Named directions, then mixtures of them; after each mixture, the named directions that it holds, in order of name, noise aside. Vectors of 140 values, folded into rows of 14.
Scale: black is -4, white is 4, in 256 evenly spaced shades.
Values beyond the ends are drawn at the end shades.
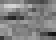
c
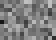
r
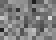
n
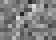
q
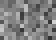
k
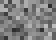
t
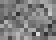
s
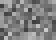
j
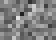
q.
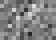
j, q.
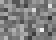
n, t.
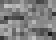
c, r.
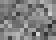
s.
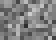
k, q, r.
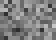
t.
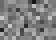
n, q.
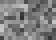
c, k.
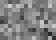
c, n, r.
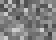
t.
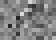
q.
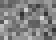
k, s.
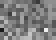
j, n, s.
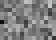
r.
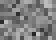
r, s.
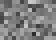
j, q, s.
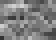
c, k.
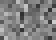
k.
